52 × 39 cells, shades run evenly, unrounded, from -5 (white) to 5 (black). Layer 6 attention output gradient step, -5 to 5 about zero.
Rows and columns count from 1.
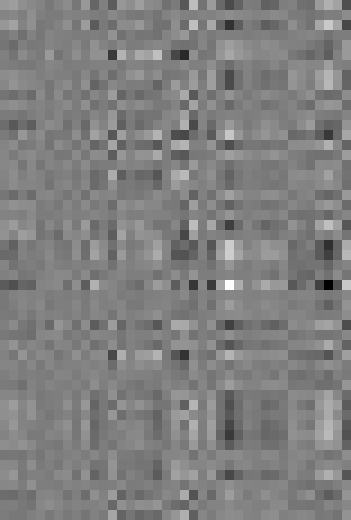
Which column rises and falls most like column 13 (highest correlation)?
21
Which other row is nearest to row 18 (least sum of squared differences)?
15
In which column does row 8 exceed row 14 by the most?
26
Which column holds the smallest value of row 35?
37
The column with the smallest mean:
22
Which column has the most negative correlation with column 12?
20
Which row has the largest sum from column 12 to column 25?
29
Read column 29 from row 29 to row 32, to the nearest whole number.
-1 0 0 0
